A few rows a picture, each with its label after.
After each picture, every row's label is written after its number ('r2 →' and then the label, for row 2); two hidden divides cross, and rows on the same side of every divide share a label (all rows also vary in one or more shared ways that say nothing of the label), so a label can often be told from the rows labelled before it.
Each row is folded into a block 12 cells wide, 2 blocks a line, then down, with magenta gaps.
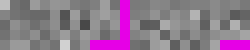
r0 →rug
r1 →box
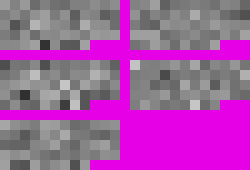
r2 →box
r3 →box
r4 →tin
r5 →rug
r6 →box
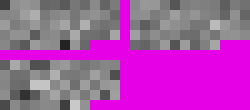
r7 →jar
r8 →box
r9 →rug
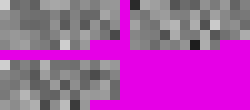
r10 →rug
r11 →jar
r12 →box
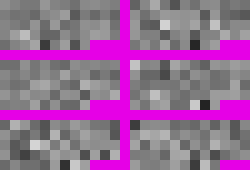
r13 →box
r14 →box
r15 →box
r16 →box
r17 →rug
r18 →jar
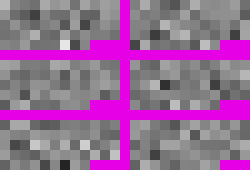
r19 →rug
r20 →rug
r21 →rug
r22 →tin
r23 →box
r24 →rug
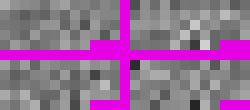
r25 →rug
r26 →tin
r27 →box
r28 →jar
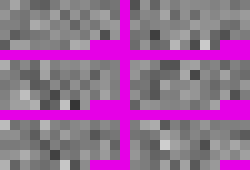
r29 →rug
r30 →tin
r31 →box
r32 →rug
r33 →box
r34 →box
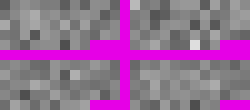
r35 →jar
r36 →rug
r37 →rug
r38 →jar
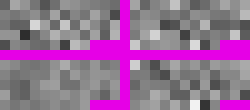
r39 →rug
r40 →jar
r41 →rug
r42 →rug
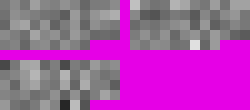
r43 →tin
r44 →rug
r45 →jar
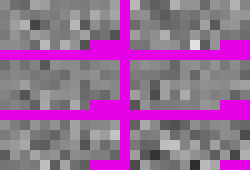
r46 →tin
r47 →rug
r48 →tin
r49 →rug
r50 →tin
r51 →rug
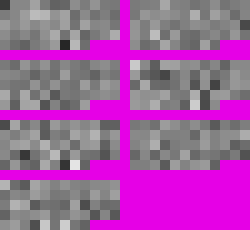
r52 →jar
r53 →jar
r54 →box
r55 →rug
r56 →tin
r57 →tin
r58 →tin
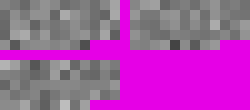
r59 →jar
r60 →box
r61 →rug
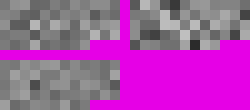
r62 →box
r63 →rug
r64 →jar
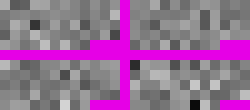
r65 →tin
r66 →box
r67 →rug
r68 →jar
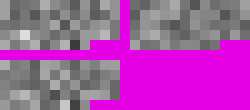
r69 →box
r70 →jar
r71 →box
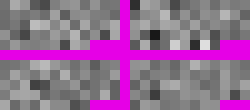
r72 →rug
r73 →tin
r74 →jar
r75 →rug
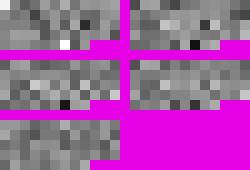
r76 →rug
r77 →box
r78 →box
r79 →box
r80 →rug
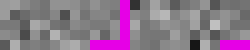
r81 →rug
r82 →jar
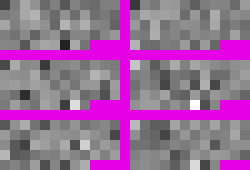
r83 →jar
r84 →jar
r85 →tin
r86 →rug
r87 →box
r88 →rug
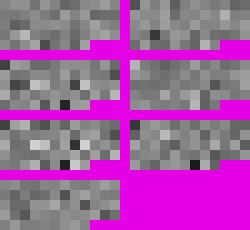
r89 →box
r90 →tin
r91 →box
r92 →rug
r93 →box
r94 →jar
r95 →rug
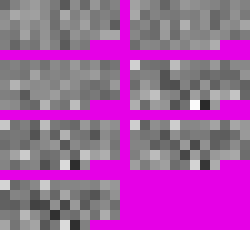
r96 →jar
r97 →rug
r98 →tin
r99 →box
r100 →box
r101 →box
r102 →box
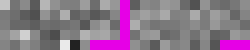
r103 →box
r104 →jar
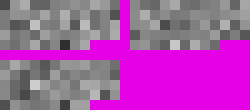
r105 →box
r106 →tin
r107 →rug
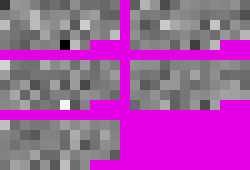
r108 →jar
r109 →box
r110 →rug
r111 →box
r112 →rug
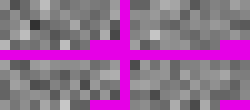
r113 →jar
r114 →jar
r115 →tin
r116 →tin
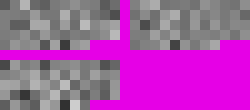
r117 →box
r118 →box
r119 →tin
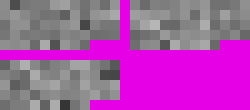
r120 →tin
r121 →tin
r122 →box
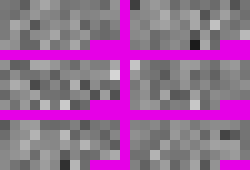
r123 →tin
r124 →jar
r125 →tin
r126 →rug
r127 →jar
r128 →box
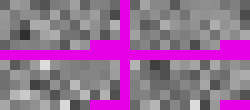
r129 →rug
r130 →box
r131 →jar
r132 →rug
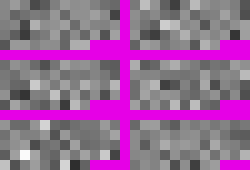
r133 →rug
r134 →rug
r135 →rug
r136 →tin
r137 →jar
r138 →box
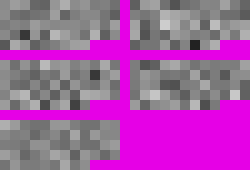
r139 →rug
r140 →box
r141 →box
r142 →jar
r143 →rug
